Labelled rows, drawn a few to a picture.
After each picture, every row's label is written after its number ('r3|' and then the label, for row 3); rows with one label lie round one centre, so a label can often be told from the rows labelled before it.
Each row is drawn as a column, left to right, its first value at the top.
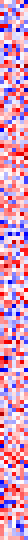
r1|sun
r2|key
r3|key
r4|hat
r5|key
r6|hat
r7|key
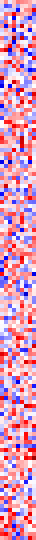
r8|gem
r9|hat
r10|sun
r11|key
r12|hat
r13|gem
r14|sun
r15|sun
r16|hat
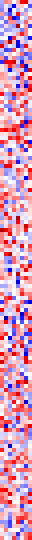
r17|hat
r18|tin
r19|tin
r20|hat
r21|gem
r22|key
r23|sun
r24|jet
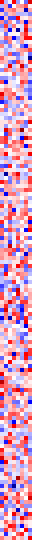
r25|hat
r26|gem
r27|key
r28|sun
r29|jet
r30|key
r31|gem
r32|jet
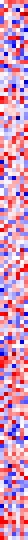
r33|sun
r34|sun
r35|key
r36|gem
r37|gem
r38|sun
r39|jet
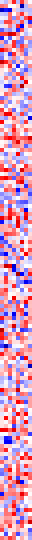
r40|jet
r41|jet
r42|jet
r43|tin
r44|gem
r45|hat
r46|tin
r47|gem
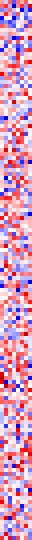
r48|gem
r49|key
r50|hat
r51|key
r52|tin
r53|gem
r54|hat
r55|gem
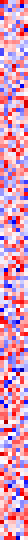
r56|sun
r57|tin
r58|jet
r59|key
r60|gem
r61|key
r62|sun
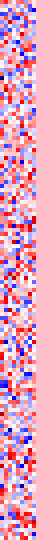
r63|tin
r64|tin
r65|gem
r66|hat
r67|key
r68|sun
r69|jet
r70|jet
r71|gem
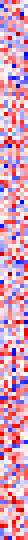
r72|hat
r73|hat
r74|gem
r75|sun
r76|sun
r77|tin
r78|jet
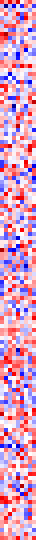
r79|sun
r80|sun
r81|jet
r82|tin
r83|sun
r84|hat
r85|tin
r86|key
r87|sun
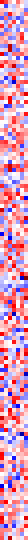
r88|key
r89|tin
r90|sun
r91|key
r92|tin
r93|gem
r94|jet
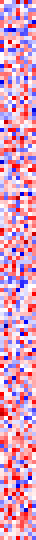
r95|sun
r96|key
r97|tin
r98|key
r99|sun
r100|gem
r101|hat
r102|gem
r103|gem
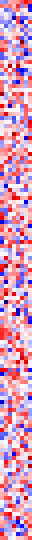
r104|jet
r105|jet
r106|key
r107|hat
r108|key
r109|tin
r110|sun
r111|hat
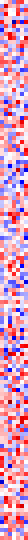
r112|hat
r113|sun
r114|key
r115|gem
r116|sun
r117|tin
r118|key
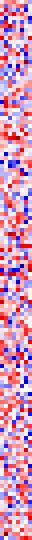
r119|gem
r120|sun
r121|gem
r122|gem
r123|gem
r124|tin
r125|jet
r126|key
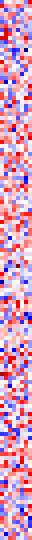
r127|gem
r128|gem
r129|tin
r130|sun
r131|key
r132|gem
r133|key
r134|tin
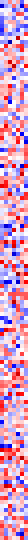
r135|hat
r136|hat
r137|hat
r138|key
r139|gem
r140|hat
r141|key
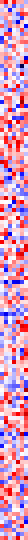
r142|hat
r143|tin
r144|key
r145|hat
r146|tin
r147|sun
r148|jet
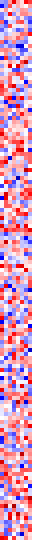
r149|jet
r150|hat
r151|key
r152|tin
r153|key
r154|key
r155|sun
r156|sun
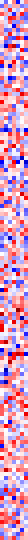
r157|sun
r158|key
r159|sun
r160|tin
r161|gem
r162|hat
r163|sun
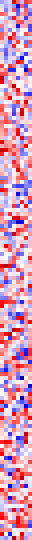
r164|key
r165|key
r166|key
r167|tin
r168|jet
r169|jet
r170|sun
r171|tin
